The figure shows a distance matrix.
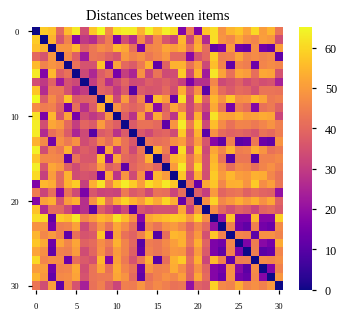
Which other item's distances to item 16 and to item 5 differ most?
10
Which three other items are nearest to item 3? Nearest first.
30, 19, 6
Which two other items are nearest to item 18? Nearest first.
20, 0
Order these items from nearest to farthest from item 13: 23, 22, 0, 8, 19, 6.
23, 22, 6, 19, 8, 0
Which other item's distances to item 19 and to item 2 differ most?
22
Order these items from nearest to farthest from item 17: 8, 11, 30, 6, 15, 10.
8, 10, 6, 30, 11, 15
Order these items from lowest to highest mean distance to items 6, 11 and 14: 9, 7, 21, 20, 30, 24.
21, 7, 30, 9, 24, 20
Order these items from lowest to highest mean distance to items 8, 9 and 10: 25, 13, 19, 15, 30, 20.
19, 30, 15, 13, 25, 20
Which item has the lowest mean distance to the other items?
6
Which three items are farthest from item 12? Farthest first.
0, 18, 20
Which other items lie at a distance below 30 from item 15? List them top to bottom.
4, 9, 24, 27
